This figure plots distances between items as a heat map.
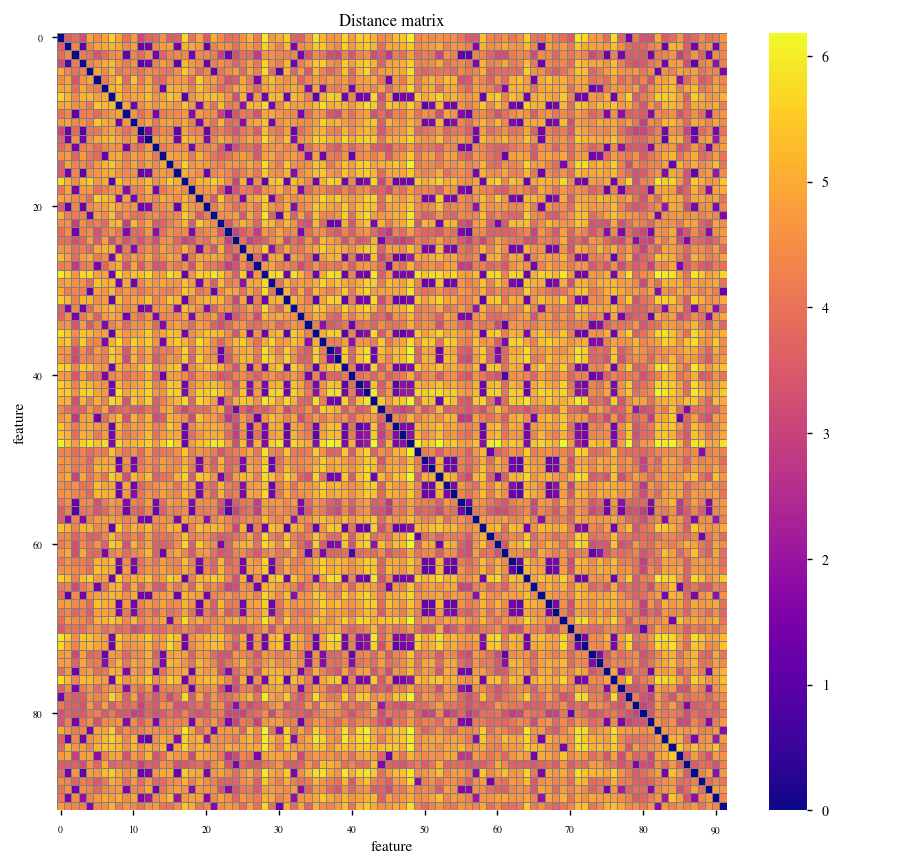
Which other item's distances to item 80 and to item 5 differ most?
70
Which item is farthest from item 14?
48
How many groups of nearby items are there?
13
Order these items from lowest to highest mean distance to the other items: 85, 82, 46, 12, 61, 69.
61, 46, 85, 12, 82, 69
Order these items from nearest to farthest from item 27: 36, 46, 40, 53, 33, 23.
23, 33, 40, 36, 46, 53
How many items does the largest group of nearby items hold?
17
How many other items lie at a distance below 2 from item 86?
3
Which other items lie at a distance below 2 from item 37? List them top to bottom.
22, 38, 43, 52, 60
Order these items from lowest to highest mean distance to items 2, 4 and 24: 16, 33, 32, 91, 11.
33, 91, 11, 32, 16
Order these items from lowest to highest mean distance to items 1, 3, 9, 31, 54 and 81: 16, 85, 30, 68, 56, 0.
56, 16, 68, 0, 85, 30
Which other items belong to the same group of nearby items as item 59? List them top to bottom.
49, 88
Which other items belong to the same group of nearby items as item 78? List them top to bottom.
0
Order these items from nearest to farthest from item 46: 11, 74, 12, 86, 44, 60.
44, 86, 74, 11, 12, 60
